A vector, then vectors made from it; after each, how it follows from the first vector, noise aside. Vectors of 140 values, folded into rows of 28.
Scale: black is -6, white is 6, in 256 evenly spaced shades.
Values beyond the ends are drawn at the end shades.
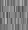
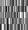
wrapped around, negated, scaled up.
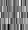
wrapped around, scaled up.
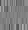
wrapped around, partly zeroed.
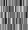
negated, scaled up.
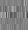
wrapped around, partly zeroed.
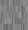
reversed, negated, shrunk.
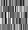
negated, scaled up.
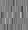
reversed, negated, partly zeroed.
